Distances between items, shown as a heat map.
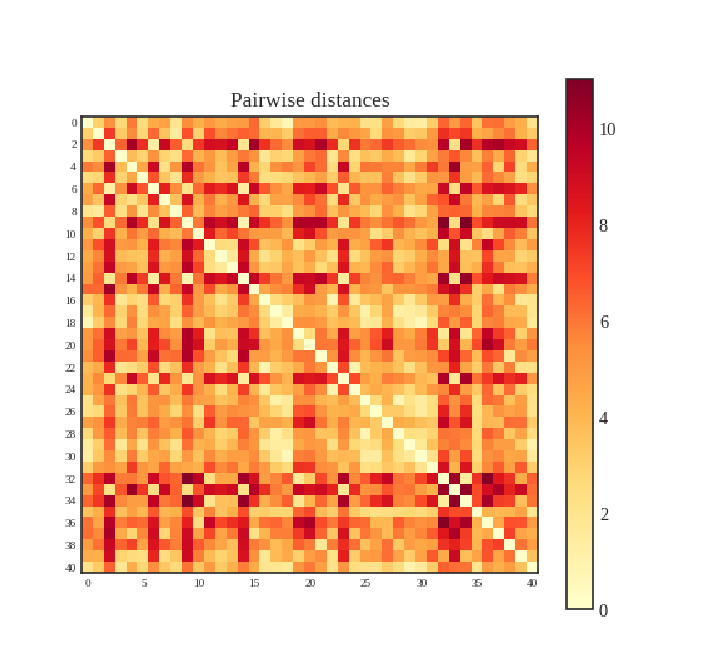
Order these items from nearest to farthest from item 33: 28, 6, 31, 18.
6, 31, 18, 28
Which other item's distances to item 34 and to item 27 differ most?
32
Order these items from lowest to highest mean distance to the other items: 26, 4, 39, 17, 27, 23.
17, 26, 39, 27, 4, 23
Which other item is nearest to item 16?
22
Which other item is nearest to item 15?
37
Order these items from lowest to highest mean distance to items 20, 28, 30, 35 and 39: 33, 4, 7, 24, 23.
24, 7, 4, 23, 33
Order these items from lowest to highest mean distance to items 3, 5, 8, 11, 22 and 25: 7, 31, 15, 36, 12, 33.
12, 7, 31, 15, 36, 33
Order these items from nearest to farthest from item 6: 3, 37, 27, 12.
3, 27, 12, 37
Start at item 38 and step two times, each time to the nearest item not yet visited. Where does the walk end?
13
